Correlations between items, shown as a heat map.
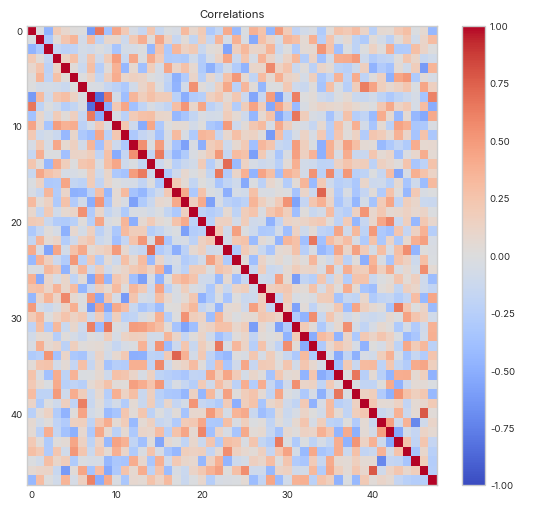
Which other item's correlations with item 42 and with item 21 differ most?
18
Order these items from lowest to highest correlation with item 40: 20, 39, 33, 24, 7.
7, 33, 20, 39, 24
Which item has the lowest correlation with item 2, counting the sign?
23
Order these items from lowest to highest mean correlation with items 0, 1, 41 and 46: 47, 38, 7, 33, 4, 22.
7, 4, 47, 38, 22, 33
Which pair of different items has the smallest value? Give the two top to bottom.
7, 8
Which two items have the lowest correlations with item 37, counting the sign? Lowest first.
43, 29
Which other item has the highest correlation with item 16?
4
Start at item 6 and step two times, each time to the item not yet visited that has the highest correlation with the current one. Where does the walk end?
19
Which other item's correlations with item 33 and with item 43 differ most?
15
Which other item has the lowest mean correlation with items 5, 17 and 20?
12
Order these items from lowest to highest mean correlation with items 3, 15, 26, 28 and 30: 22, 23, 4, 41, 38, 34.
41, 34, 23, 38, 22, 4
